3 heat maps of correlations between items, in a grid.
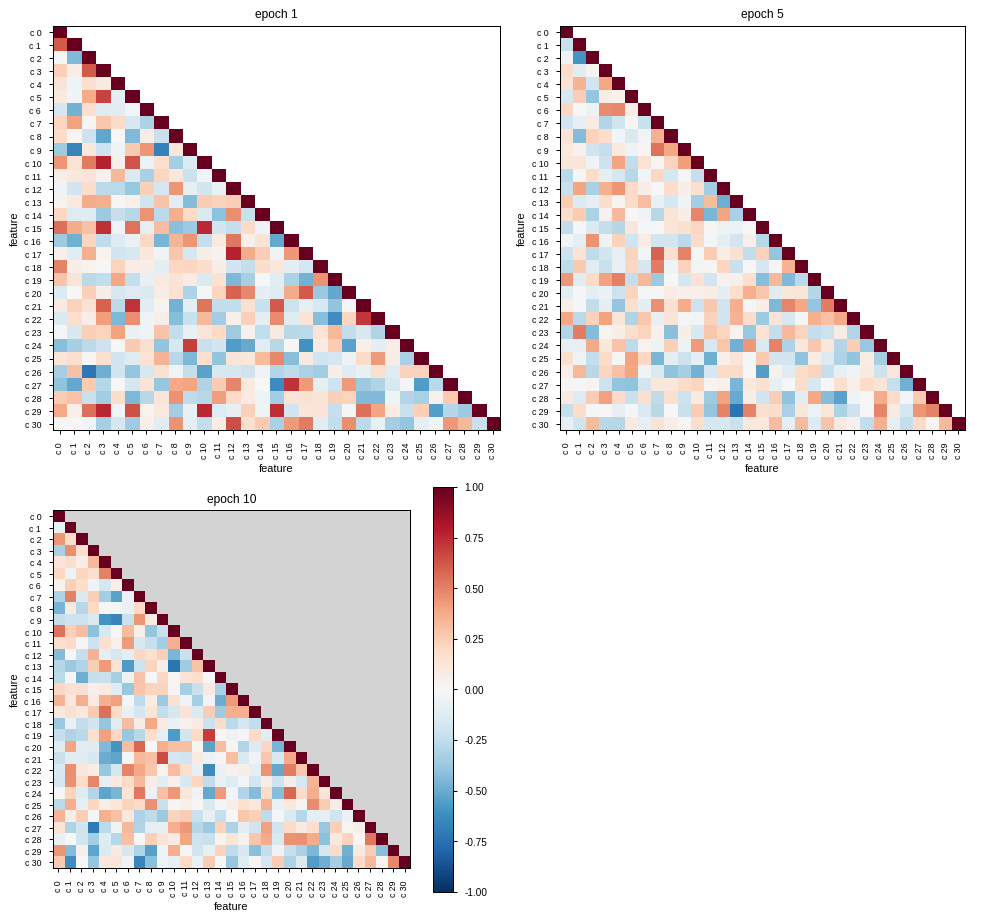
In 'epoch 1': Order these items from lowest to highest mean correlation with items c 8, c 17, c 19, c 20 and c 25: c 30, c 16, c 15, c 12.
c 15, c 16, c 30, c 12
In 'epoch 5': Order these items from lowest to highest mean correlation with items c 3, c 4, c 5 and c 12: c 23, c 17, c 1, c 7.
c 7, c 17, c 23, c 1
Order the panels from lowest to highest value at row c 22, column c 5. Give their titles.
epoch 5, epoch 10, epoch 1
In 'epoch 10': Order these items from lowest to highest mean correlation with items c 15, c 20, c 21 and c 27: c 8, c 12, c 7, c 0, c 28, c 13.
c 13, c 12, c 0, c 8, c 7, c 28
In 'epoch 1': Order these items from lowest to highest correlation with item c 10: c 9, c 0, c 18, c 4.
c 9, c 4, c 18, c 0
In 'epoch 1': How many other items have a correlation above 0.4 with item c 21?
6
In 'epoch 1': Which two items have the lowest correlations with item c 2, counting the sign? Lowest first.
c 26, c 1
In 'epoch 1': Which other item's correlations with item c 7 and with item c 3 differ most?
c 5
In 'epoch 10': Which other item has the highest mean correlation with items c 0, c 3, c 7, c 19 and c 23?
c 1
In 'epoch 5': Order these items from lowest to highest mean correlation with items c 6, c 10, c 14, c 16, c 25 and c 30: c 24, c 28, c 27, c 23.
c 23, c 27, c 28, c 24
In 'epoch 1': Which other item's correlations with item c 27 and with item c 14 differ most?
c 25
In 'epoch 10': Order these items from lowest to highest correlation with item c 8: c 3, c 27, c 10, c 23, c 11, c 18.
c 10, c 11, c 27, c 23, c 3, c 18
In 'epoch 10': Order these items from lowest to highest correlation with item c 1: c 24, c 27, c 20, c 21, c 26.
c 27, c 21, c 26, c 24, c 20
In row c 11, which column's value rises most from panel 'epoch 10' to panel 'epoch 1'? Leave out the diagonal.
c 13
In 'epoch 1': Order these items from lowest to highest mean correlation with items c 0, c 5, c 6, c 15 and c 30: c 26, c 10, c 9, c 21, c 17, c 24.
c 26, c 24, c 9, c 17, c 21, c 10
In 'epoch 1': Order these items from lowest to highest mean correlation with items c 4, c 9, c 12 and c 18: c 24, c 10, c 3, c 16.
c 3, c 10, c 24, c 16
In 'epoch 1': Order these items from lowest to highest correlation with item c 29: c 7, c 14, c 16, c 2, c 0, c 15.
c 16, c 14, c 7, c 0, c 2, c 15
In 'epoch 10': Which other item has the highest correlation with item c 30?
c 29
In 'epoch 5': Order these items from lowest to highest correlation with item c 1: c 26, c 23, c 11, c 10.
c 11, c 10, c 26, c 23
